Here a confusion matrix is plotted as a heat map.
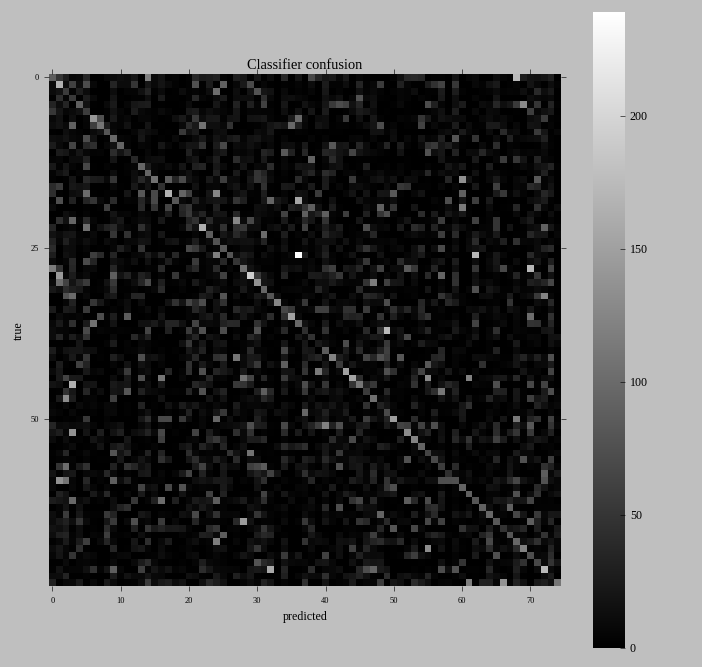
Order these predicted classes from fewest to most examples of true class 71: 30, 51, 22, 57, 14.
51, 57, 22, 14, 30
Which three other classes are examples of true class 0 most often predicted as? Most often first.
68, 14, 38
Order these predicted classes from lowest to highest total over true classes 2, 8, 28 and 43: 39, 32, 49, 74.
74, 32, 49, 39
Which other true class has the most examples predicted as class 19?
17
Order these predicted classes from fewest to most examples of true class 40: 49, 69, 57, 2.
69, 2, 57, 49
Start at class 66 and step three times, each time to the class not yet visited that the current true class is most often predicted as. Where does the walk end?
24
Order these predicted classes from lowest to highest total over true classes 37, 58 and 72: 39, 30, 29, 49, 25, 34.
39, 29, 34, 25, 30, 49
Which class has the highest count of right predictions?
29
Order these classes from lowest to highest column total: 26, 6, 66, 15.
26, 15, 66, 6
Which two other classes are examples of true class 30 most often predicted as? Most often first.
47, 1
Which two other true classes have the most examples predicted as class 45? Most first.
3, 62
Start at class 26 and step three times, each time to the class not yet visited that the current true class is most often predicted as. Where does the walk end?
7
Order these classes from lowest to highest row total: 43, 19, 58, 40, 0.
40, 58, 19, 43, 0
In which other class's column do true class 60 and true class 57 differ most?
2
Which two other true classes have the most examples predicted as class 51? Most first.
41, 16
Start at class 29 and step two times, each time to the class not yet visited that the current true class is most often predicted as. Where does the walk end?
25
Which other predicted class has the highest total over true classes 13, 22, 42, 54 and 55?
5
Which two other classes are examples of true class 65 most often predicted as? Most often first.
28, 70
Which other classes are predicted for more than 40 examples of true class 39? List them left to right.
20, 43, 49
